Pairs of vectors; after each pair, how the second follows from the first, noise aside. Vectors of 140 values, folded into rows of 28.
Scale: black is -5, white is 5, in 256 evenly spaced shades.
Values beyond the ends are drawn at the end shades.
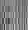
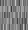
shuffled.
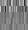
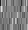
shuffled.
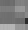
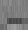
wrapped around, negated, partly zeroed.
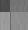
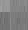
negated, shrunk.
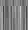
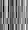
wrapped around, scaled up.
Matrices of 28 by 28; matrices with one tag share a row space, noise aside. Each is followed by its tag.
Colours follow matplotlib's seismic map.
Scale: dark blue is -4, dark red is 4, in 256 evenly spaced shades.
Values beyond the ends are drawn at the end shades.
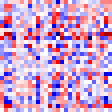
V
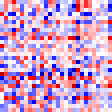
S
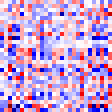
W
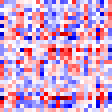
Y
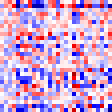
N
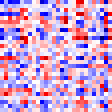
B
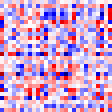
Y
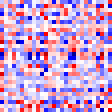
Y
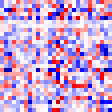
V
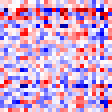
B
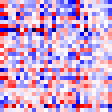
S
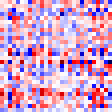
W
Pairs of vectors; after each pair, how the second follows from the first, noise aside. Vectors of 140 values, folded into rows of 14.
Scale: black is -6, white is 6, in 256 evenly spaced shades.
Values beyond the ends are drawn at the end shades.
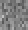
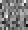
wrapped around, scaled up.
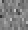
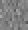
negated, shrunk.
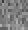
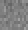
reversed, negated, shrunk.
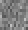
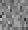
sign-scrambled.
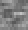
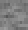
reversed, negated, shrunk.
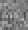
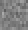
reversed, negated, shrunk.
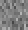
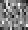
wrapped around, scaled up.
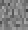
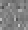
reversed, negated, partly zeroed.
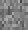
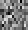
scaled up.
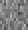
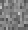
sign-scrambled.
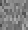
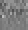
reversed, negated, partly zeroed.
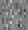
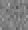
reversed, negated, shrunk.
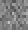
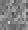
sign-scrambled.
